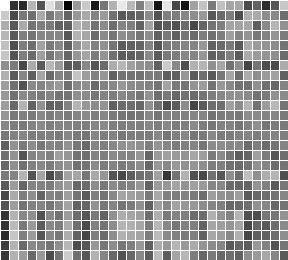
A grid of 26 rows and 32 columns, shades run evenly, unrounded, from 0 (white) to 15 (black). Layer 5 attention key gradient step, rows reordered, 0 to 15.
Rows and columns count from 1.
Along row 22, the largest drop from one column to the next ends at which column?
2
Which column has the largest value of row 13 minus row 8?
9
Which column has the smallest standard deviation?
12
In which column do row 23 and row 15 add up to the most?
1
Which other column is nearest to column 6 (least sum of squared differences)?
32
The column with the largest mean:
3
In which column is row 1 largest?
8
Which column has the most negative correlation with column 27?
29
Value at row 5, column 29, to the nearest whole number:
6
